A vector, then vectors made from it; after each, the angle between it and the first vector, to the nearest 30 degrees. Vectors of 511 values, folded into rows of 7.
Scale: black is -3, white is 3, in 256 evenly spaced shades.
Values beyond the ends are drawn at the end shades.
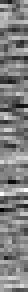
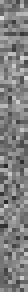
90 degrees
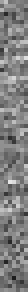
120 degrees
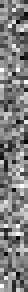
90 degrees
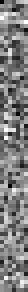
60 degrees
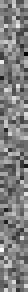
90 degrees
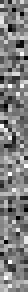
60 degrees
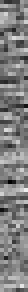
30 degrees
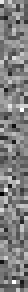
120 degrees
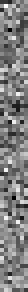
60 degrees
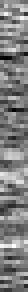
90 degrees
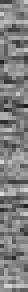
30 degrees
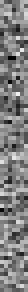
60 degrees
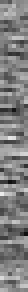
60 degrees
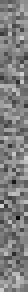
60 degrees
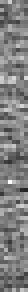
150 degrees
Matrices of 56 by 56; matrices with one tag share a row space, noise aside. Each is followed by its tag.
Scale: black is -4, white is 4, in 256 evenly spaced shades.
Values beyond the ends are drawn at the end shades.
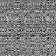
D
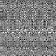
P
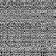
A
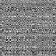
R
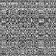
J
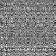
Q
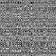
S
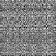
P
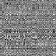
R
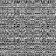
D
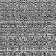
P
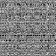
D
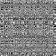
Q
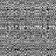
D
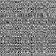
S
